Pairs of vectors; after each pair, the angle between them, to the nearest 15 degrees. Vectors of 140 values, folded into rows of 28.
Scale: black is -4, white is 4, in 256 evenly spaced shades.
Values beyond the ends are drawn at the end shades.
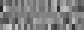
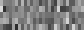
150 degrees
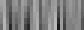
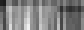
135 degrees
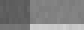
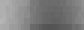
135 degrees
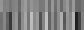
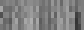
45 degrees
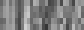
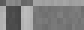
75 degrees
